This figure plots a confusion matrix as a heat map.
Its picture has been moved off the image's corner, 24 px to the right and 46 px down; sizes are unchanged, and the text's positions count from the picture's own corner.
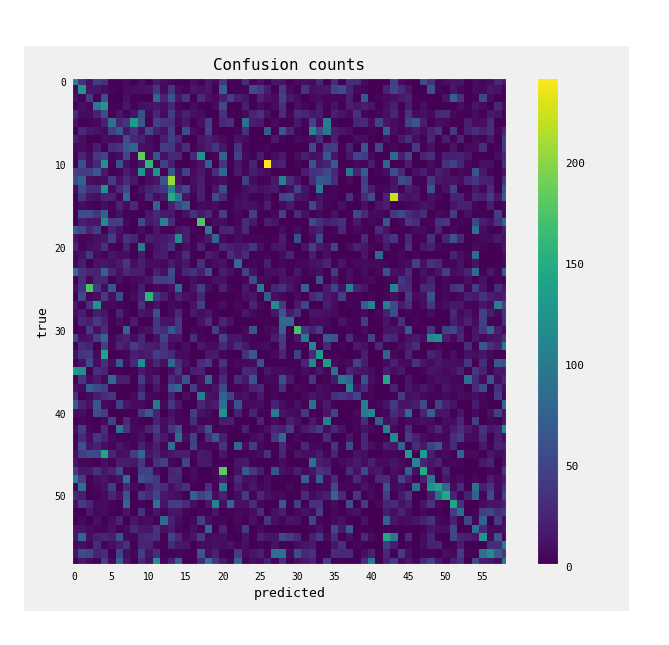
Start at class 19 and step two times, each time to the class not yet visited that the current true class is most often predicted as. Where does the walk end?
43
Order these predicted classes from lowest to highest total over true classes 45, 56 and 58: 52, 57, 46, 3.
46, 57, 3, 52
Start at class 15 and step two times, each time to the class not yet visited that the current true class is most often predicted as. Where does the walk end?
9
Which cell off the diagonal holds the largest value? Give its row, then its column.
10, 26
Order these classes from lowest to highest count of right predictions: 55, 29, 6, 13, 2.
2, 6, 29, 13, 55
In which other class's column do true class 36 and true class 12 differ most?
13
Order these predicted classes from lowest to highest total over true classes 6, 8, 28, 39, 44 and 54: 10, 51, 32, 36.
36, 10, 51, 32
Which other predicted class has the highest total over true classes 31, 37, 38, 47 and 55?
20
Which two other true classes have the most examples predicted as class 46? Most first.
49, 5
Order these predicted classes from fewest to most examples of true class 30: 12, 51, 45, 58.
58, 12, 51, 45
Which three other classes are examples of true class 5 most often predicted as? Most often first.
8, 34, 23
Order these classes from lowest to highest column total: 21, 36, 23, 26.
21, 36, 26, 23
